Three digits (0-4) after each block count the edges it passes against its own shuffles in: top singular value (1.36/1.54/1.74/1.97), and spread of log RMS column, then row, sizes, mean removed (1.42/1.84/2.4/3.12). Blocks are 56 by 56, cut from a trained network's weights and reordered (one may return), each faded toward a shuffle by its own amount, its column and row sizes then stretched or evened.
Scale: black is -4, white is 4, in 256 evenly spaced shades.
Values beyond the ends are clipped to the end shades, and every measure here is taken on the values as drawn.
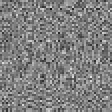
4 0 1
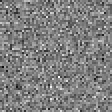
2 0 1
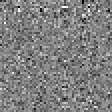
2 2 1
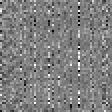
4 4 0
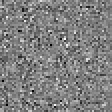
0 2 1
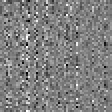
4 4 0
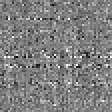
1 0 3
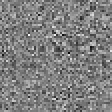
3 2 1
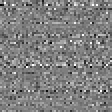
2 0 4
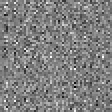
2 3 1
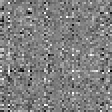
4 3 2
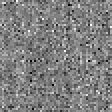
0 1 1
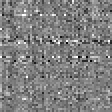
2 0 3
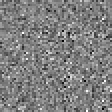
1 1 1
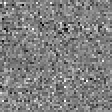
0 0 2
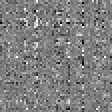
1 3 2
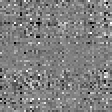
0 2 4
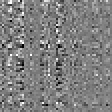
4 4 2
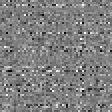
2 1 4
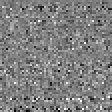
0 0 3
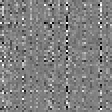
4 4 2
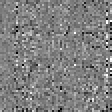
1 3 1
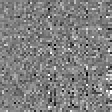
3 3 2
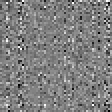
3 4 1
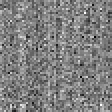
2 0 1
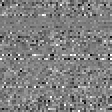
2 0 4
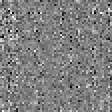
0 3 2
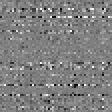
2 1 4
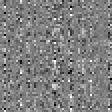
3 4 1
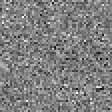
1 0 2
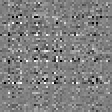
2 3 3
